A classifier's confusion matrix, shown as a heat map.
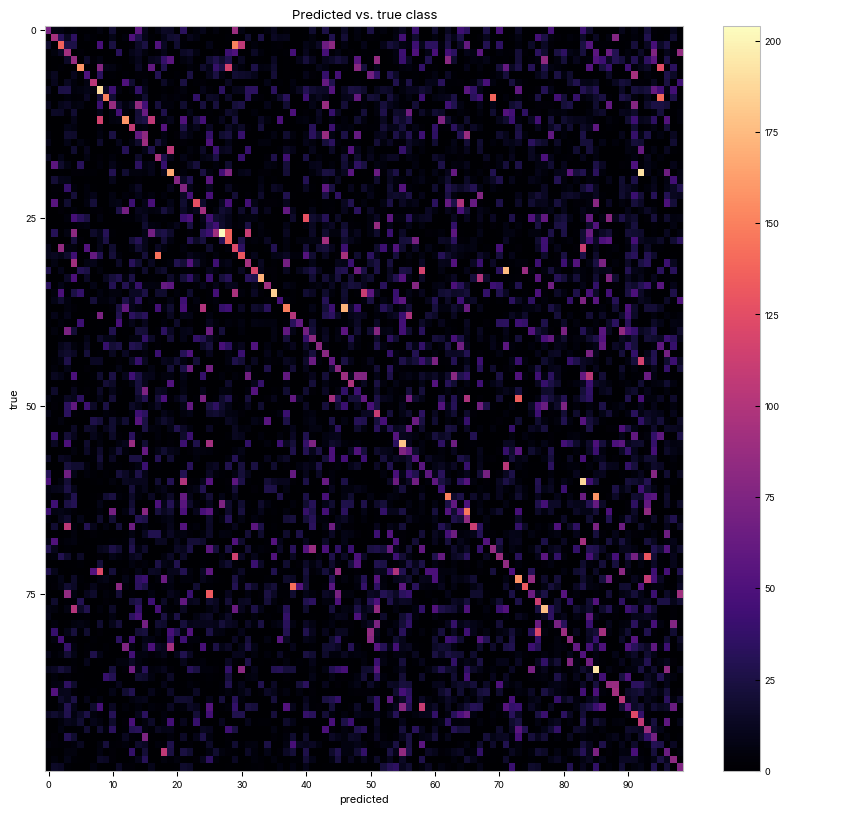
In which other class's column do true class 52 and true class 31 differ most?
4
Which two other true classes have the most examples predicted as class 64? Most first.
23, 42
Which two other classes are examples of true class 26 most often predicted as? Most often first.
51, 85
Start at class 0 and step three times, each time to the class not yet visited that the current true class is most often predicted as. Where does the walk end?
13
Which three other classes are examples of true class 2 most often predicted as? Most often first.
29, 30, 44
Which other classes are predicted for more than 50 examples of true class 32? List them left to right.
48, 58, 71, 74
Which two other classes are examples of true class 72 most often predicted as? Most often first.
8, 54
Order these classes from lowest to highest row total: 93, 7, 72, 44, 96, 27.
7, 93, 96, 44, 72, 27
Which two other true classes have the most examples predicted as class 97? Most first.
79, 90
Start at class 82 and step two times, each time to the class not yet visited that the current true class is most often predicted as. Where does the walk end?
92
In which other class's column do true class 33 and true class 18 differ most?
67
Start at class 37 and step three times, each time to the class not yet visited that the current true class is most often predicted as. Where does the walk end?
81
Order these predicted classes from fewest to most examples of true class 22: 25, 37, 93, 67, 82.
93, 82, 37, 25, 67
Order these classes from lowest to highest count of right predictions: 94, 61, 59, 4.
61, 59, 94, 4
